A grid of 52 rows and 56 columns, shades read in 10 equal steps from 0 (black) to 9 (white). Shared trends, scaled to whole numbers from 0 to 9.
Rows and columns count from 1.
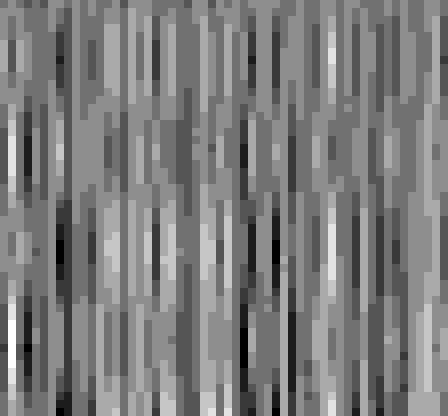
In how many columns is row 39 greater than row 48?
6
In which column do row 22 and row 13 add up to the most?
2
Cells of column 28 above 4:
25
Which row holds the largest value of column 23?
32
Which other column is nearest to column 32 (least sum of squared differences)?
8
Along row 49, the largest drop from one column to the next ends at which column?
37
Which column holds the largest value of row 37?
42
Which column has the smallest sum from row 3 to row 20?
9
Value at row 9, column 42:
7
